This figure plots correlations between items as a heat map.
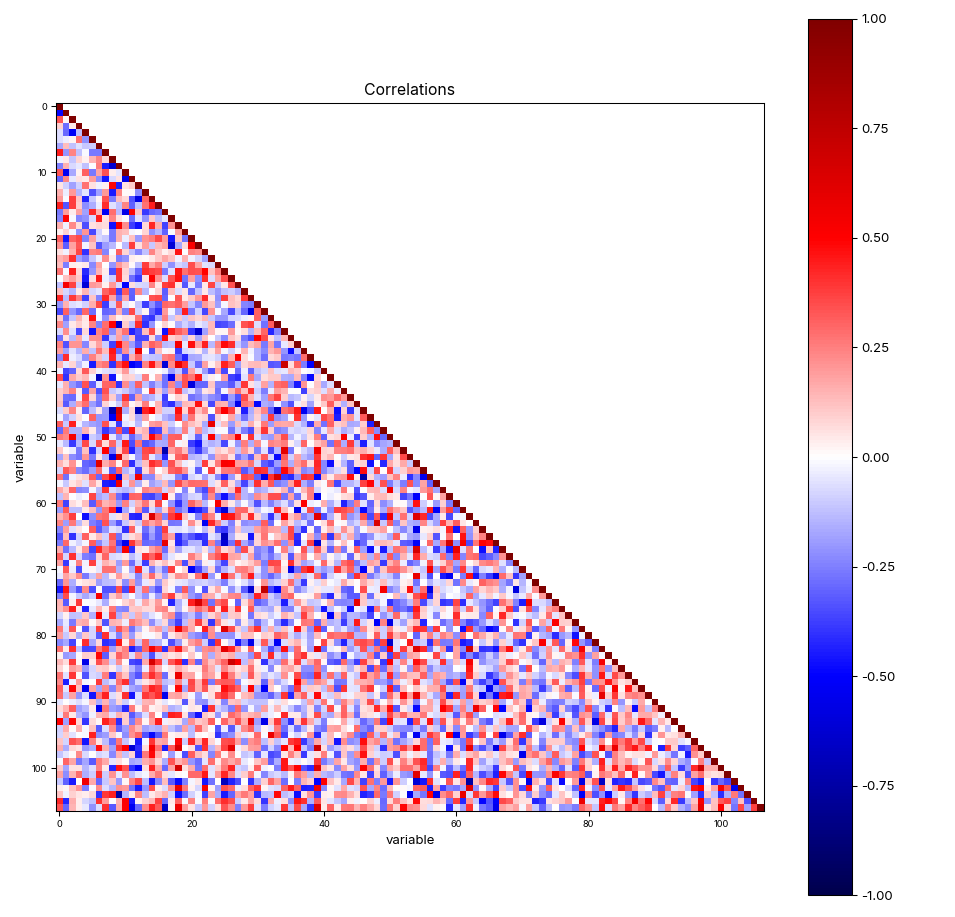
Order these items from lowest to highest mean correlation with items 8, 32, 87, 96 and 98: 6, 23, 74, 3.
23, 74, 6, 3
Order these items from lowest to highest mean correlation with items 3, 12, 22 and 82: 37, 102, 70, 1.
102, 1, 70, 37
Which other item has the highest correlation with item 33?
56
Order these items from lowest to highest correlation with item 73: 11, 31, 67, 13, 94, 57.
67, 94, 57, 13, 11, 31
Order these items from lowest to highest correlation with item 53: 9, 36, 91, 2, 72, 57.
2, 91, 72, 36, 57, 9
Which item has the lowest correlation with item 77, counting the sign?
41
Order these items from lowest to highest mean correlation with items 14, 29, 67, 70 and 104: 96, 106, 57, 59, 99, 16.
57, 16, 59, 96, 99, 106
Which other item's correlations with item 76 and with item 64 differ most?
54
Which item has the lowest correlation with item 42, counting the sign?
20
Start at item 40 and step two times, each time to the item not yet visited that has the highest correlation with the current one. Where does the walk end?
4
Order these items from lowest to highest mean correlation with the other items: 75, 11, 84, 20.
11, 75, 20, 84
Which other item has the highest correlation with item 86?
18
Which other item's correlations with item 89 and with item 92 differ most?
60
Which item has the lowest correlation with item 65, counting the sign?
25
